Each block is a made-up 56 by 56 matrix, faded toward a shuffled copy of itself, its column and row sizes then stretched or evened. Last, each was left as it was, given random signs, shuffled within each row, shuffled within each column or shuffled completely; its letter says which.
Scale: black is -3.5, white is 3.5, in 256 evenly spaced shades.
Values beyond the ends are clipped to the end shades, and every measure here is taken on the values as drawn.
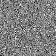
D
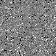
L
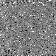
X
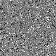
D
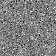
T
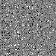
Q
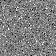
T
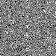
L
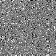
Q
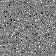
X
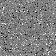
X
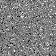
X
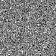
D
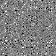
L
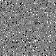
Q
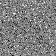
T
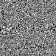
X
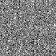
Q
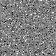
T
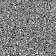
X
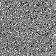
X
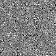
L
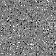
Q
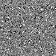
L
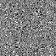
Q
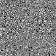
Q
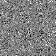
L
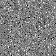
D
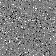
X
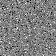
T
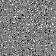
L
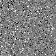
D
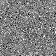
X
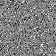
T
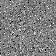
D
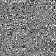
Q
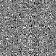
Q
